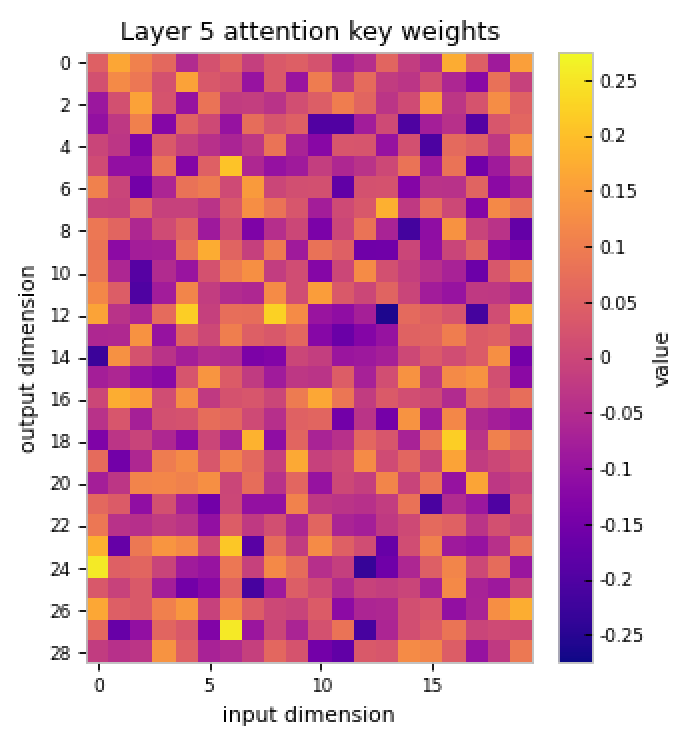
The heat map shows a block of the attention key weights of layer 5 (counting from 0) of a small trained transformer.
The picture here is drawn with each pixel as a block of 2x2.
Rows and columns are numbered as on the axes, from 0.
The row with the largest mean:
16
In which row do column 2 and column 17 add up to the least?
10
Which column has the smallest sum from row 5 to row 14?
2
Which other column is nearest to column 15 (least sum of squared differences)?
18
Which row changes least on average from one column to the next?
22
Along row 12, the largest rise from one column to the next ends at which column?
14
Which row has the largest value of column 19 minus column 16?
26
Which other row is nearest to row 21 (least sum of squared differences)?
25
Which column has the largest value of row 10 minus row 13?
12
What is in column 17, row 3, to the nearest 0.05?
-0.2
